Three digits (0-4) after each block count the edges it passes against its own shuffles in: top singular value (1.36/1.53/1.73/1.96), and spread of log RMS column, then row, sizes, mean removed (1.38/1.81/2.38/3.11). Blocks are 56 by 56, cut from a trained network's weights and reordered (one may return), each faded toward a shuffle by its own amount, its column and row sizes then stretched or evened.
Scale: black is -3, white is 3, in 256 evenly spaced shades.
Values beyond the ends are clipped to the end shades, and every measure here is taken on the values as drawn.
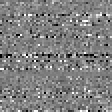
1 0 4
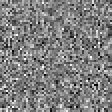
3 1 1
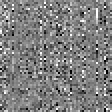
1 4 2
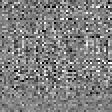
3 2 4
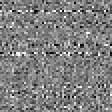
2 2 3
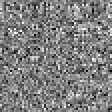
2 0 2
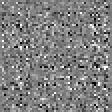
1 3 3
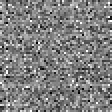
1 1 0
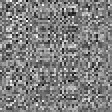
4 3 1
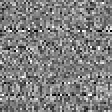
3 0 3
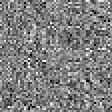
3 2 1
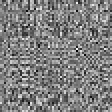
4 2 0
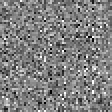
2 3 1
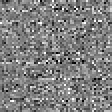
1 1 3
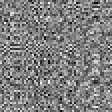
4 2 1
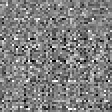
3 0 3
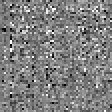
0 3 2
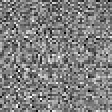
4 1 1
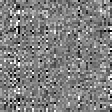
3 4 0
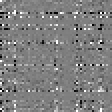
2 3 4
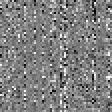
1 4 1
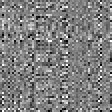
4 4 3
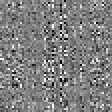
4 4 2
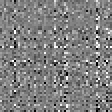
4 4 3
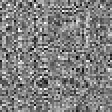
4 2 0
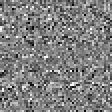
1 1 3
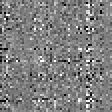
3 4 2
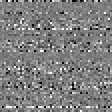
1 1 4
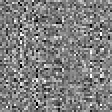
4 3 0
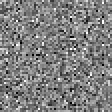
0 2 0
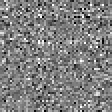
1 2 2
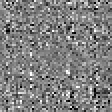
2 2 3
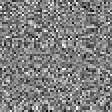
4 0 2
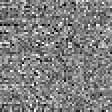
1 0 1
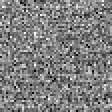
0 0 0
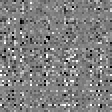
0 3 4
